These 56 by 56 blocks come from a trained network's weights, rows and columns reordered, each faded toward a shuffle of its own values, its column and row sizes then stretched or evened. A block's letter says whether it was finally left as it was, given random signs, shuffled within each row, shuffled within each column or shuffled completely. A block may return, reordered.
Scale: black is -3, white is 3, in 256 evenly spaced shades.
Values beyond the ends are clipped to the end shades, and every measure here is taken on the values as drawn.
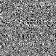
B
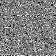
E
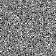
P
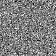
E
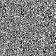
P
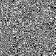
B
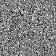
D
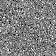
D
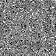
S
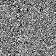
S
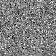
D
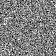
D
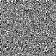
B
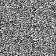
S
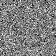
D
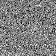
E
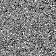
D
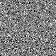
E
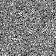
S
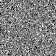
D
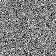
E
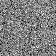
D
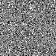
P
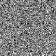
B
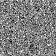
D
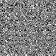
B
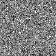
S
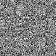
B
